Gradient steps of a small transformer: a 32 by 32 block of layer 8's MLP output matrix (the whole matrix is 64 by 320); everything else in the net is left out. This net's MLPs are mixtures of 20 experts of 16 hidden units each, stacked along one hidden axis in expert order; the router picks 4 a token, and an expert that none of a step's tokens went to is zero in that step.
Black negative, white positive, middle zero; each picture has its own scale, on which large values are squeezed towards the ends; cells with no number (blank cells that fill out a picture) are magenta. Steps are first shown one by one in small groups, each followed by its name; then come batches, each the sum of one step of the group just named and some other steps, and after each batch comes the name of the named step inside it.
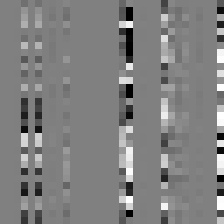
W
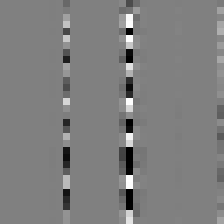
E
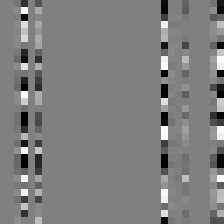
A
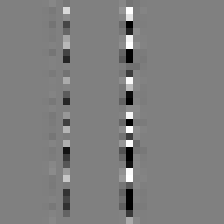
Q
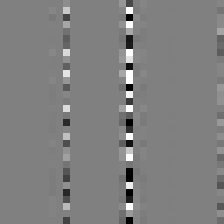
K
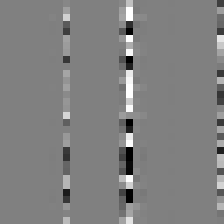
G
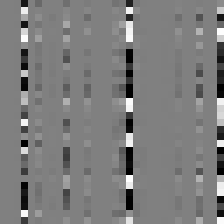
E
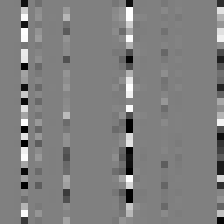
G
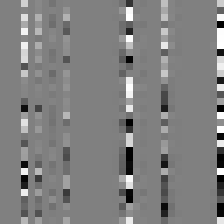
G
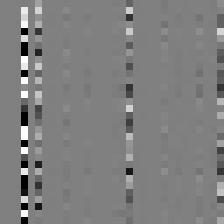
K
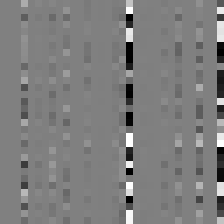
K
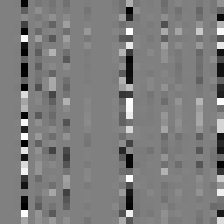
E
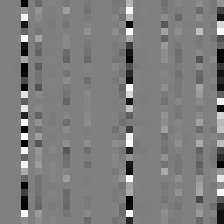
Q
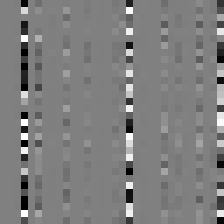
K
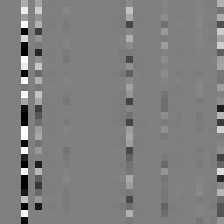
Q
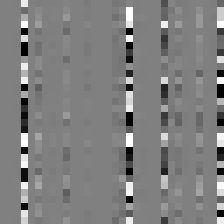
G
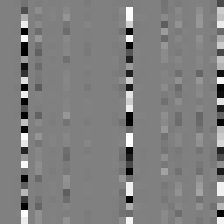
G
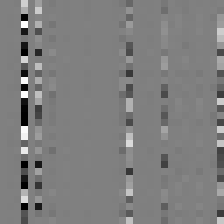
A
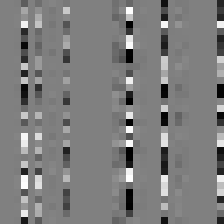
Q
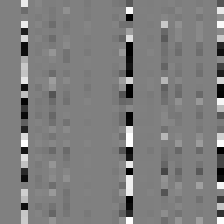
Q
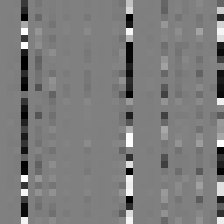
A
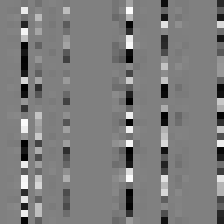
Q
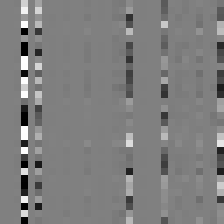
A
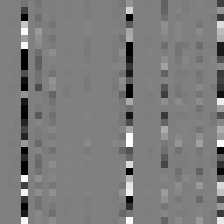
A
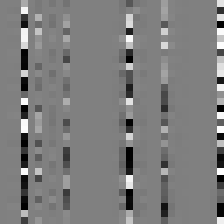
E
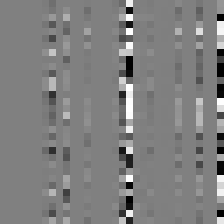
G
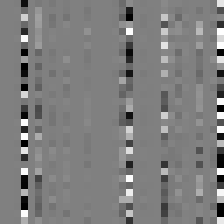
W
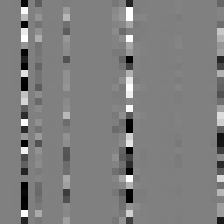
G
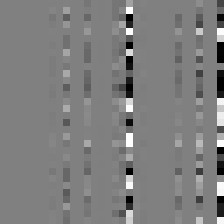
K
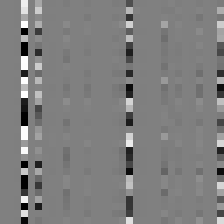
E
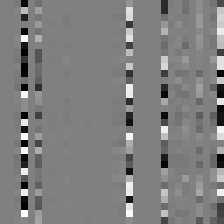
A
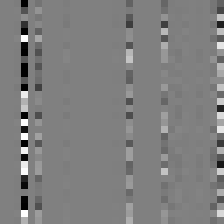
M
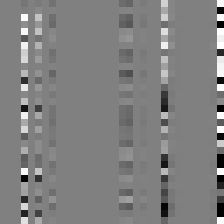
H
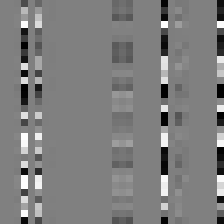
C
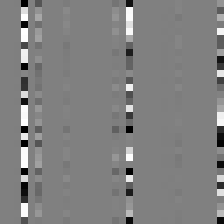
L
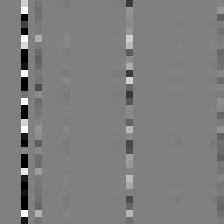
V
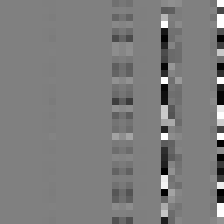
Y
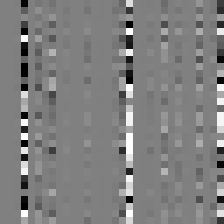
M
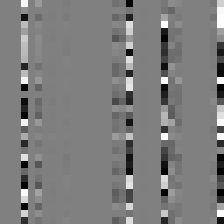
Y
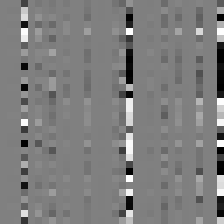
L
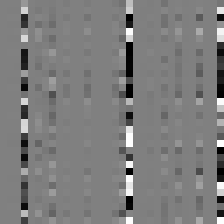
V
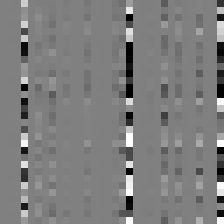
C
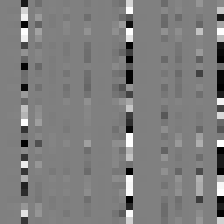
L
